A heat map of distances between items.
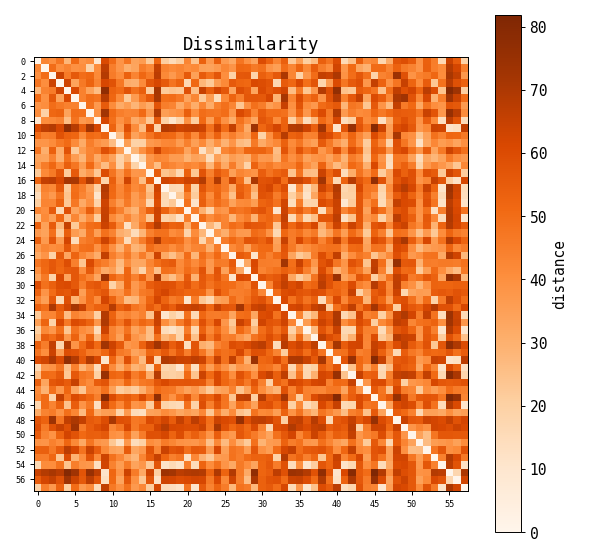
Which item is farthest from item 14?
45
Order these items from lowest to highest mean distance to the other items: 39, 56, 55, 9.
39, 56, 9, 55
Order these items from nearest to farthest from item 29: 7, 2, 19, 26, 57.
26, 2, 57, 19, 7
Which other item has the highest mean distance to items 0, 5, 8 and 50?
55
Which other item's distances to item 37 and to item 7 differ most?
1
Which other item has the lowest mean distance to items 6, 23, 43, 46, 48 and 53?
13
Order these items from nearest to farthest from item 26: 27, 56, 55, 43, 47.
47, 43, 27, 56, 55
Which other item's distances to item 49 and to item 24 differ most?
5
